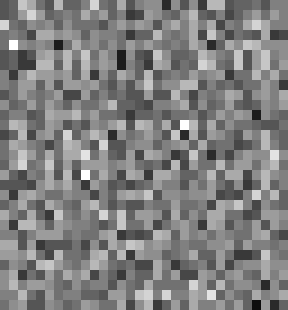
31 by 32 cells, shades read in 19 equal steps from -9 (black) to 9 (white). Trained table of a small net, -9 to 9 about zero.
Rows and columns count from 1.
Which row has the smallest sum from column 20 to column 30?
16
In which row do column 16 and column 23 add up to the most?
30
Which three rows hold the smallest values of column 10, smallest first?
19, 25, 13
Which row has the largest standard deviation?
7
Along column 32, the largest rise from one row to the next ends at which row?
10
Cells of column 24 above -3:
26
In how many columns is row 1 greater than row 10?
13
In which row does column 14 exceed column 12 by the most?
23
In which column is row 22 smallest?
6
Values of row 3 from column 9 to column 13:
-1 -1 -1 -3 0
